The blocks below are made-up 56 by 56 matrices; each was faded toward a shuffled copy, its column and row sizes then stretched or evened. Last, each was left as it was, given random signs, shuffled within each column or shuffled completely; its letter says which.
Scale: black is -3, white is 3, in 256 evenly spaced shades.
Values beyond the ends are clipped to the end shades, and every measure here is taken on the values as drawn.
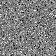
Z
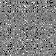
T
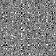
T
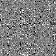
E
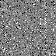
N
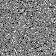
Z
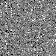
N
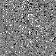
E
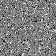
Z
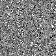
N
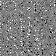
N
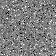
Z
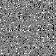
E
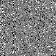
N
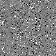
N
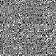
T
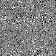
E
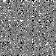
E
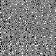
T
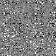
E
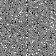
N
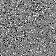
Z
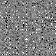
E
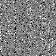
N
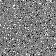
Z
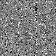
N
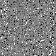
N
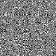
T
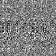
T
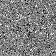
Z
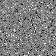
Z
